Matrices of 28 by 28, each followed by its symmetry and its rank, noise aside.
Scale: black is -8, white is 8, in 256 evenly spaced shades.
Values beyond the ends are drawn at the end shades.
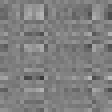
no symmetry, rank one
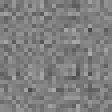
symmetric, rank three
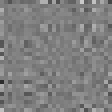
antisymmetric, rank two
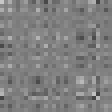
symmetric, rank two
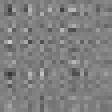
no symmetry, rank two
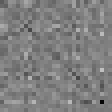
symmetric, rank three
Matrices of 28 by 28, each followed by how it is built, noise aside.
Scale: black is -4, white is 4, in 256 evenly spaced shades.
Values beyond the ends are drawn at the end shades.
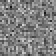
repeating rows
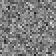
noise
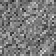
Hankel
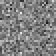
repeating rows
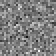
noise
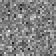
noise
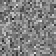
noise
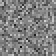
repeating rows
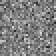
noise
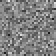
noise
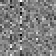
uneven columns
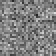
repeating rows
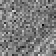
Hankel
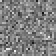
noise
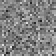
noise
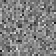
noise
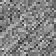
Hankel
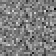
repeating rows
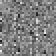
uneven columns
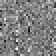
uneven columns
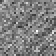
Hankel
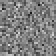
repeating rows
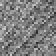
Hankel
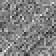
Hankel
